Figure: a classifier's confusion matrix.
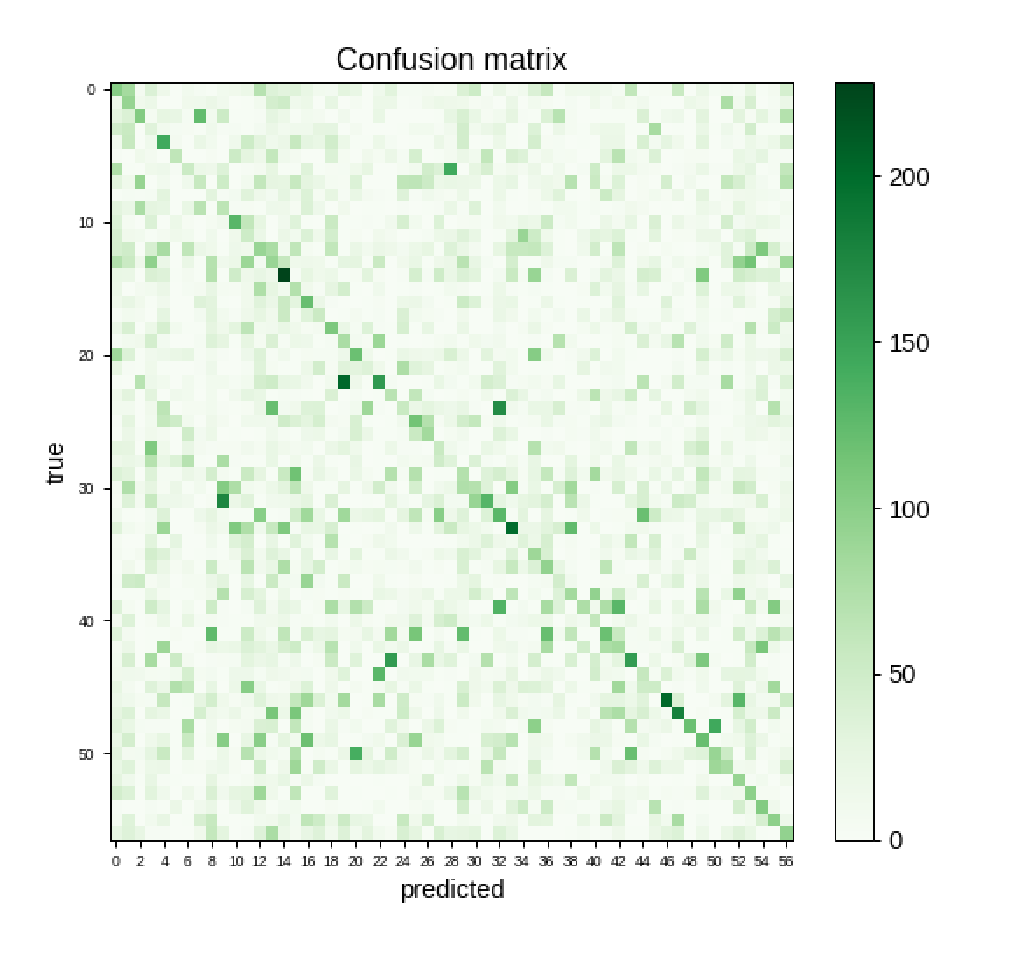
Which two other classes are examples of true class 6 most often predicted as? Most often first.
28, 0
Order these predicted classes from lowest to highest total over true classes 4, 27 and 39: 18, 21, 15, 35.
21, 15, 35, 18
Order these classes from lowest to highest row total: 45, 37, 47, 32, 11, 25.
37, 11, 25, 45, 47, 32
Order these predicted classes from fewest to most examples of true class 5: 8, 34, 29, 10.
8, 29, 34, 10
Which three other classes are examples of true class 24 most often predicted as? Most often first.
32, 13, 21
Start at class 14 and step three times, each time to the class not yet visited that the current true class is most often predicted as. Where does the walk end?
29
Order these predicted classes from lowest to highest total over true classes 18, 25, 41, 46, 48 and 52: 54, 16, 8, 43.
54, 43, 16, 8
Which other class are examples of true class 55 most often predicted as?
47
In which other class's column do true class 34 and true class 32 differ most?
44
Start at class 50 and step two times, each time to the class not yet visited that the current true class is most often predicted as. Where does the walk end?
35
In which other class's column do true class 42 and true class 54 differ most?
4
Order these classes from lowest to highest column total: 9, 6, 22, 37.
37, 6, 22, 9
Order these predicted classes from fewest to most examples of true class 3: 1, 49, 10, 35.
10, 49, 35, 1
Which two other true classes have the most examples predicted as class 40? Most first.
38, 29
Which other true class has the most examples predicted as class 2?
7
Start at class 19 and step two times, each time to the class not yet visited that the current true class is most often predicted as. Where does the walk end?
51
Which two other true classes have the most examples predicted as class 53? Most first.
13, 18
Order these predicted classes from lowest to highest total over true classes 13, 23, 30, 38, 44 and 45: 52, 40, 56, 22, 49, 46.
46, 56, 49, 40, 22, 52
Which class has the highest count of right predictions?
14
